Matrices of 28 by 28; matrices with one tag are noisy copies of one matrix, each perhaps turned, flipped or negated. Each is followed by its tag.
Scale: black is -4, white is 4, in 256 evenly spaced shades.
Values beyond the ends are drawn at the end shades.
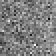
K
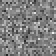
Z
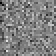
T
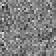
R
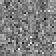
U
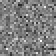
R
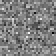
Z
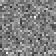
R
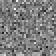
T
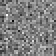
T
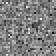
Z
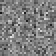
U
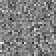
U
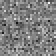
Z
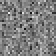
U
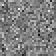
R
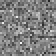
Z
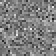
R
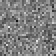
R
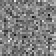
T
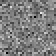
R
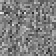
U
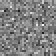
U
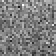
K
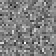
U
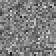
R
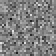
U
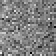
K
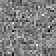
U
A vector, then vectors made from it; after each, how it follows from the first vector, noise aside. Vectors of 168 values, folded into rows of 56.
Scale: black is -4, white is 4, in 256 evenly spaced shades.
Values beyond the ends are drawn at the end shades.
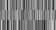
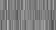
negated, shrunk.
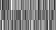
reversed, negated.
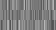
negated, shrunk.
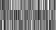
reversed, negated.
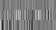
reversed, partly zeroed.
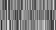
negated.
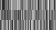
reversed, negated.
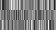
reversed, negated.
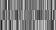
negated.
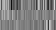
reversed, partly zeroed.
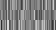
negated.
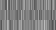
negated, shrunk.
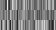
negated.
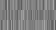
negated, shrunk.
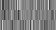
reversed, negated, partly zeroed.
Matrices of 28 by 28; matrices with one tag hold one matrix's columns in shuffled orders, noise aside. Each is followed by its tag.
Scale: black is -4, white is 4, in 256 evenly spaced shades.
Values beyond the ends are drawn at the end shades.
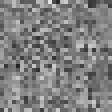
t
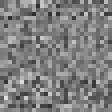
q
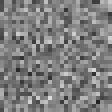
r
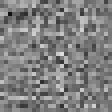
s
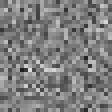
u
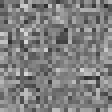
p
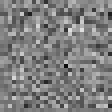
s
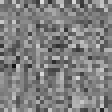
t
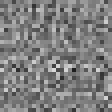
u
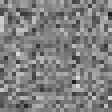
s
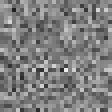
u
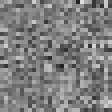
t
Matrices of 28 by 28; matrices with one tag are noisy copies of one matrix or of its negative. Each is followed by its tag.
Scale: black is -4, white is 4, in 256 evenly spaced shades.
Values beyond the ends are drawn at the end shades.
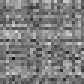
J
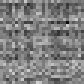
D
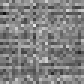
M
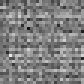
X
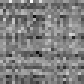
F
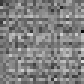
X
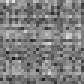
J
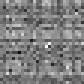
J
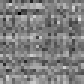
F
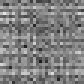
M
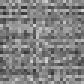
M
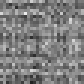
F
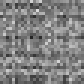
F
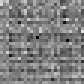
X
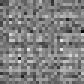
X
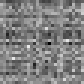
J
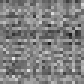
J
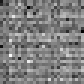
X
